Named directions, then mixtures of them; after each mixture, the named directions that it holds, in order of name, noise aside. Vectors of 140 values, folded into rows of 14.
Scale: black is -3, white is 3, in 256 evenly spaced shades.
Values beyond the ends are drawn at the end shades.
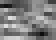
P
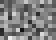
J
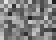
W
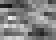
P.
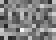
J, W.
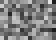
J, W.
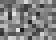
J.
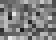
J.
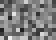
J.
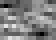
P.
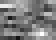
P.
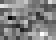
J, P.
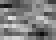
P.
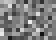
J, W.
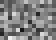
J.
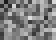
W.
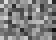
J, W.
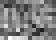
J, P.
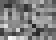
J, P.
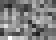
J, P.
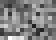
J, P.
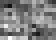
J, P.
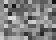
P, W.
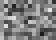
P, W.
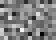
J, P.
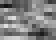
P.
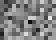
J, W.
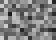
J, W.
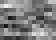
P.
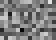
J, W.
